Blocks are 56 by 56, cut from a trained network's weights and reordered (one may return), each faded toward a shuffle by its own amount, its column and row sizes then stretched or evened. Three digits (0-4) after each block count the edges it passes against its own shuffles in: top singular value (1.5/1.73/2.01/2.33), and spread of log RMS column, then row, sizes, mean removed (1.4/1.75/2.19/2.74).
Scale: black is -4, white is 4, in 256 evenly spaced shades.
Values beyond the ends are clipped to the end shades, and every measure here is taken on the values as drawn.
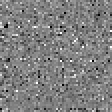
0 1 2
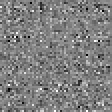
0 3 3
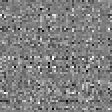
0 3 4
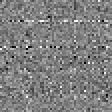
1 2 3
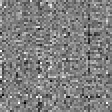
2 3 2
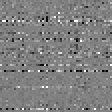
1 1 4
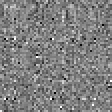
1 1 0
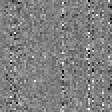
0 4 0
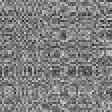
4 0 2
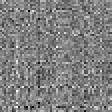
3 1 3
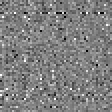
2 1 2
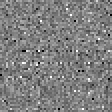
1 0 1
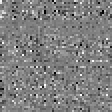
0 2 4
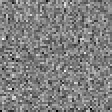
1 1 1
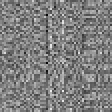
4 2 0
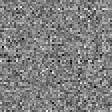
1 2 1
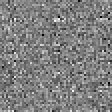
2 2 2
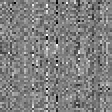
3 4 0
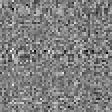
3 0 3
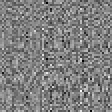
3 2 0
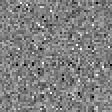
1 1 1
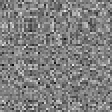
3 1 2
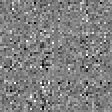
0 3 2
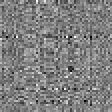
3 1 3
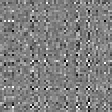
4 4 3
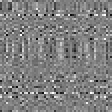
4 2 4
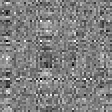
4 3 2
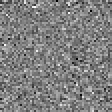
0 1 1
